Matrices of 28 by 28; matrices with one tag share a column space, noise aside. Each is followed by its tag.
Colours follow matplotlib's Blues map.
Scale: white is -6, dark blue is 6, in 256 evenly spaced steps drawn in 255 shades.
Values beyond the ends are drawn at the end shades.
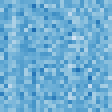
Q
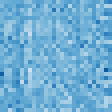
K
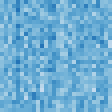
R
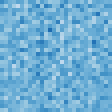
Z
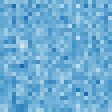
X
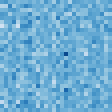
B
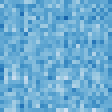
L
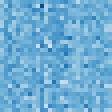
K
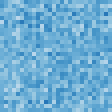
B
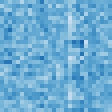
Z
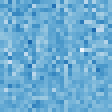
Z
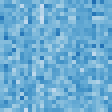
X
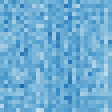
L
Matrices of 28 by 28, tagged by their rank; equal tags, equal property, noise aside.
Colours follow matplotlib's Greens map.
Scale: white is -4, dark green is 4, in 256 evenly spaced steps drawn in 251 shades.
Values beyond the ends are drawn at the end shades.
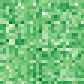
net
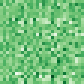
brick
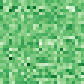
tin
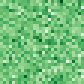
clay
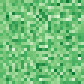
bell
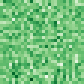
clay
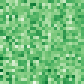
bell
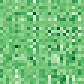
brick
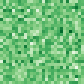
bell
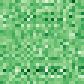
brick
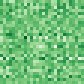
brick
